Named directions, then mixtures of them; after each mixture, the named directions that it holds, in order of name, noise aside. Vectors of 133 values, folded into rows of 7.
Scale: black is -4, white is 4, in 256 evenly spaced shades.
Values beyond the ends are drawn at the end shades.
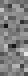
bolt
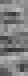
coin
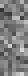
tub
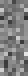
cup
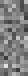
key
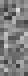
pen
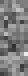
bolt, coin.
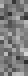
cup, tub.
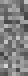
key.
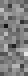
bolt.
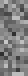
key, tub.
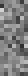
key, tub.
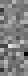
bolt, cup.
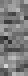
coin, key.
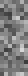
tub.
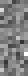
bolt, cup.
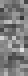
coin, key, tub.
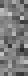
tub.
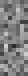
bolt, pen.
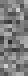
coin, key, pen.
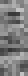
coin.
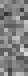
cup, tub.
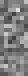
coin, key, pen.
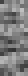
coin.
